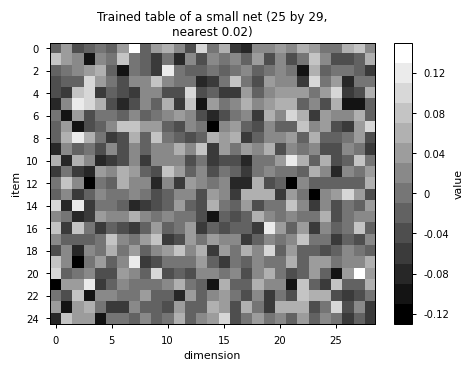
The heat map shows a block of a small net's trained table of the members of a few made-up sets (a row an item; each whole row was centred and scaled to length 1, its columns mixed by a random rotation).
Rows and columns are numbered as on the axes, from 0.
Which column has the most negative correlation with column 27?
12
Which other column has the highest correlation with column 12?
8
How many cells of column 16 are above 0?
7
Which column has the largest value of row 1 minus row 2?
6
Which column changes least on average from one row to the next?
20
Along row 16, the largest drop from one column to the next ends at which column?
1
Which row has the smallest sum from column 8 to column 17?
10
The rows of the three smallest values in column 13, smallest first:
5, 3, 16
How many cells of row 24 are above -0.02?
18
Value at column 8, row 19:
-0.06
